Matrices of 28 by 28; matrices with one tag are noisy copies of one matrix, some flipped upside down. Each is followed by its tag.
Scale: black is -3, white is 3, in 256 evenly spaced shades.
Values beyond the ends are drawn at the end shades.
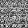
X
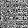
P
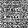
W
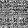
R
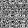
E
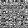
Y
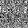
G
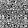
G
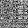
P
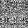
R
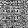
W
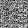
P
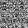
Y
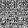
R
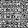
W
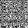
Y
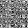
E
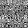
G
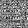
W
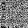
Y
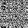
Y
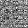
P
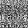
G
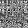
G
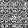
X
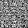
X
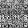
G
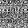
G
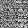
P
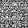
X
